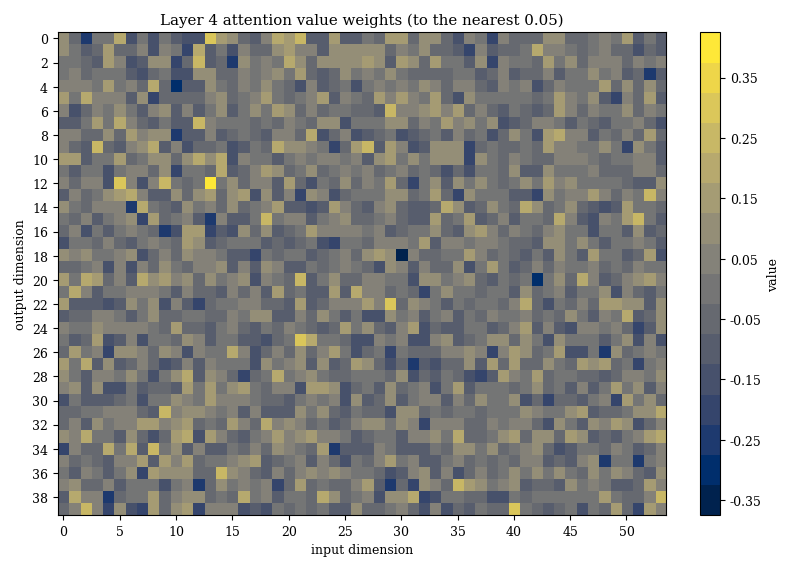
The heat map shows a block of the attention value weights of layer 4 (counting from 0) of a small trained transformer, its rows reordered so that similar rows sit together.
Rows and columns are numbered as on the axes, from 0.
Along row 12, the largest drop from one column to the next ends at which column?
14
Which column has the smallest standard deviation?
39
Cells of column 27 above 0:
15
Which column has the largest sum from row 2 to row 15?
29
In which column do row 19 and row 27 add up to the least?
31
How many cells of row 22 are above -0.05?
31
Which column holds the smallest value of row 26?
48
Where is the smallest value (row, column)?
18, 30
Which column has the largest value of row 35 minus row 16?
9
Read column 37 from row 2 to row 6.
0.1 -0.1 -0.05 0 0.05
